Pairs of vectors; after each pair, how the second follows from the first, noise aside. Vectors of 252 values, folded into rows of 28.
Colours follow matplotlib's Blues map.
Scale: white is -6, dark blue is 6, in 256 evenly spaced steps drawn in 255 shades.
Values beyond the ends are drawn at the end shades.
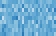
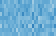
reversed, negated, shrunk.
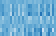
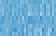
negated, shrunk.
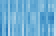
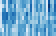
reversed, scaled up.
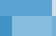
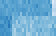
copied.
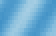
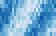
scaled up.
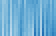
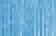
negated, shrunk.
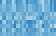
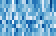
scaled up.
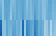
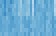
reversed, negated, shrunk.
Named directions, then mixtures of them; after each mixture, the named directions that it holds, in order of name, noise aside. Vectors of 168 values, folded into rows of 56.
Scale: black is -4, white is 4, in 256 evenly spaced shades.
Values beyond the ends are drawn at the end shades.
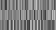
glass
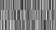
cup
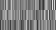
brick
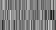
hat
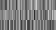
brick, glass.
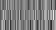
brick, hat.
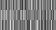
cup, glass, hat.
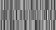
brick, cup.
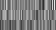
brick.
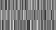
cup, glass, hat.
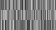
brick, cup, glass.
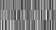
cup.
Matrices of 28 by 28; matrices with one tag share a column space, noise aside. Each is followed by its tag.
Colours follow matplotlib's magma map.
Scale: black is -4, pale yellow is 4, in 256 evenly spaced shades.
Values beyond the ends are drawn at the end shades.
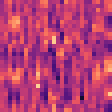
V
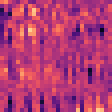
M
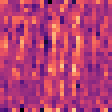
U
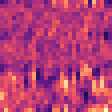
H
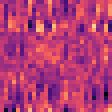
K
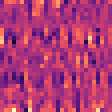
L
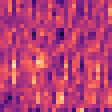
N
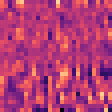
H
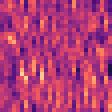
V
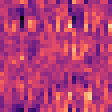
K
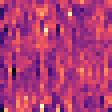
M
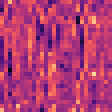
U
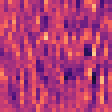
V
